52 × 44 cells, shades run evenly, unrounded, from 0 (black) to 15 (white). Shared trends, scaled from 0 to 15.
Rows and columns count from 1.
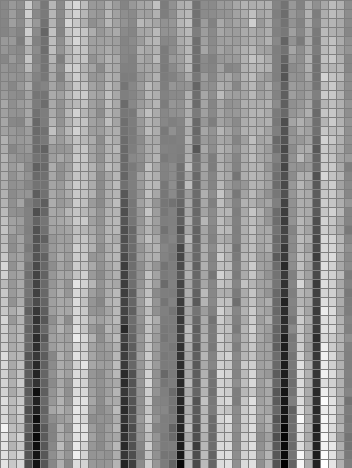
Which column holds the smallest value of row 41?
36
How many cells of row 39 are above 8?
28
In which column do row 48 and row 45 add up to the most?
41
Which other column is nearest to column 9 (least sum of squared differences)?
7
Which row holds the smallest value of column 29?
8
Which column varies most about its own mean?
23
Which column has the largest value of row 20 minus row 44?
5
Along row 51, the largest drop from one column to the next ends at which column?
40
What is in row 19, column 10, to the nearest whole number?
12
